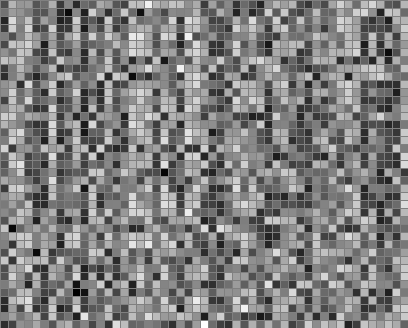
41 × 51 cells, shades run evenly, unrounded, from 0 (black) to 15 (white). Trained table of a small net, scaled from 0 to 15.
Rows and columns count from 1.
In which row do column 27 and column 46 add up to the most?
9
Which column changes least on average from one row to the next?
3
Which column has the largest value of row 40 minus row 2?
11
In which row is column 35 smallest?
20
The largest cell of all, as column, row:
26, 41
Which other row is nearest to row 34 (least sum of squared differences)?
38
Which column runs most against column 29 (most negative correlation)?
43
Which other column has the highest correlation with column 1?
28
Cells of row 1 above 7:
29
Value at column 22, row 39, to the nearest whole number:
12
